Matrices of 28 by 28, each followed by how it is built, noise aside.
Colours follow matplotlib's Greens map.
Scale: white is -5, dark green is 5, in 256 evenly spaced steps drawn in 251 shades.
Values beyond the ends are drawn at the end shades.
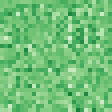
low rank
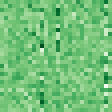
uneven columns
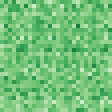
repeating columns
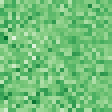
lower triangular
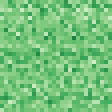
repeating columns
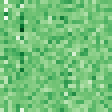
uneven columns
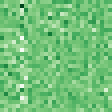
uneven columns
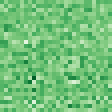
low rank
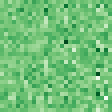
uneven columns
